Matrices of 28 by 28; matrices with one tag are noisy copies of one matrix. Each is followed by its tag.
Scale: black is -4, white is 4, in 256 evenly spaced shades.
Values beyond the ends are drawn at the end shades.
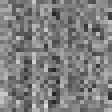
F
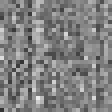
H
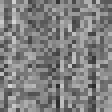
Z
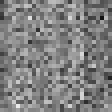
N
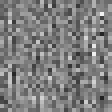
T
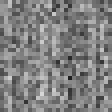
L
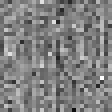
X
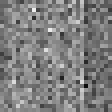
N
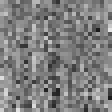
F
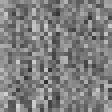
F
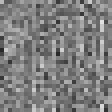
X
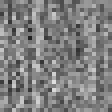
H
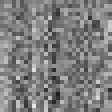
F
